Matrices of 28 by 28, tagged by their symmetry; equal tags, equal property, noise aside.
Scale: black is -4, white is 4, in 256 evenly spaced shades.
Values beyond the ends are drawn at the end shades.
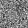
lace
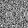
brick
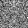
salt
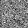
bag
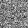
brick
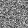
bag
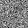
lace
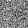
brick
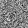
lace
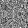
brick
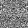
salt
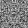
salt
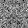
salt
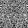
salt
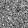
lace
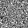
bag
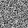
lace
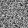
bag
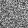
lace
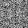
brick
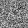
lace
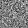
lace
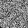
lace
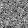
bag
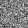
bag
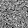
bag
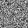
lace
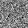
bag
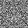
salt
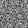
salt
